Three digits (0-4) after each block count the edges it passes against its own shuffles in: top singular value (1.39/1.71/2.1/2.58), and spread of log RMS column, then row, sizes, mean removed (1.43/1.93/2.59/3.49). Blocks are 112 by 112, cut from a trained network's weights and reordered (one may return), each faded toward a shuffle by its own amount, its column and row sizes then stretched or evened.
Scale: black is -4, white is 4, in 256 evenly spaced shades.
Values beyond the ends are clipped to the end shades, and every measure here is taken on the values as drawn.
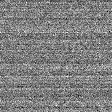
3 1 1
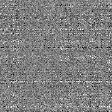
2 3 3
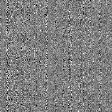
0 4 0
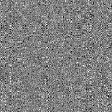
4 3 1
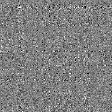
0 3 3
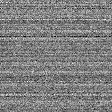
4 0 3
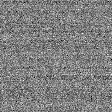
1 1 1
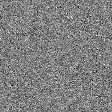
0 0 1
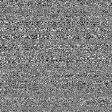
0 1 4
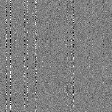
4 3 1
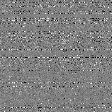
3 1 4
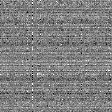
4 3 2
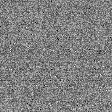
0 0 2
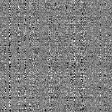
2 4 1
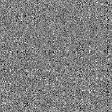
1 3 2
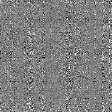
0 4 2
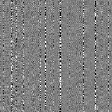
4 4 0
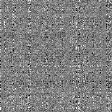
1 4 2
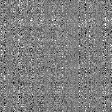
1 4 1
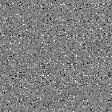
2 1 2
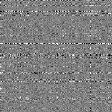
4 1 4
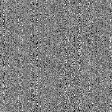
1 4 0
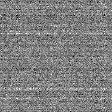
3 3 2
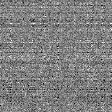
3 3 2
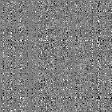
0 4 3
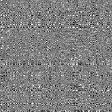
4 2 3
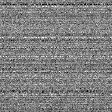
4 1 3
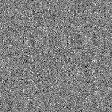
3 0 1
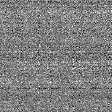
2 2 2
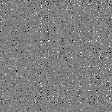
0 2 2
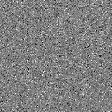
2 1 0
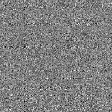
1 1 3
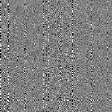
3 4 1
